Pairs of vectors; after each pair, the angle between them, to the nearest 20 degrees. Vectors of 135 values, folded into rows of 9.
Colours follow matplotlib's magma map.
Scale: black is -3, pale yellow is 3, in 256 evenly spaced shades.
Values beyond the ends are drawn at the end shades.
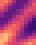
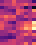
120 degrees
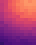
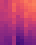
20 degrees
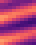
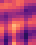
140 degrees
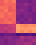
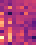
100 degrees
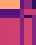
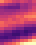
100 degrees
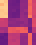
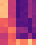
60 degrees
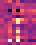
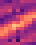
100 degrees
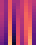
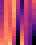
100 degrees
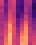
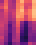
160 degrees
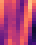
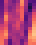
160 degrees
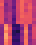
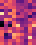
120 degrees
